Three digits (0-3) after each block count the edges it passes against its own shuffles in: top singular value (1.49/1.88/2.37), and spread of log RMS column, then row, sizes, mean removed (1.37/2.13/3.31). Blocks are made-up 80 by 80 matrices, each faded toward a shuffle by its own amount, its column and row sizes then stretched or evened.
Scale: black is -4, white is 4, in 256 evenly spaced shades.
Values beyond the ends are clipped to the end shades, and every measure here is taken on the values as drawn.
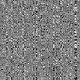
3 2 0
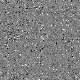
0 1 1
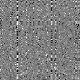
3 2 0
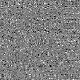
2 0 1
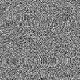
2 1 0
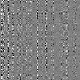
3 3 1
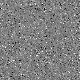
0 1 1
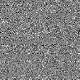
1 0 2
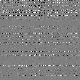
2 1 3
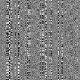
3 3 0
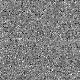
1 0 1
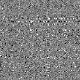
2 1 2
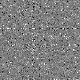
1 1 1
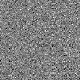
2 1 0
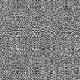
3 1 2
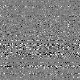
1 1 3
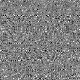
2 0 2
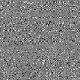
3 0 2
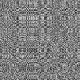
3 1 2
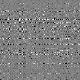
2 1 3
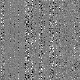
0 3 0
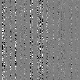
1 3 0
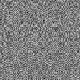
3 0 0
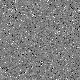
0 0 0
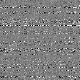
2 1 3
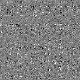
0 2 2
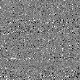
0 1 2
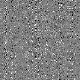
2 2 0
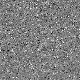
1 0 1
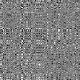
3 2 2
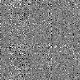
1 2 2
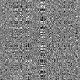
3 2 1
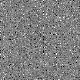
1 1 1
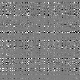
3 2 3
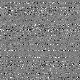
0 0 3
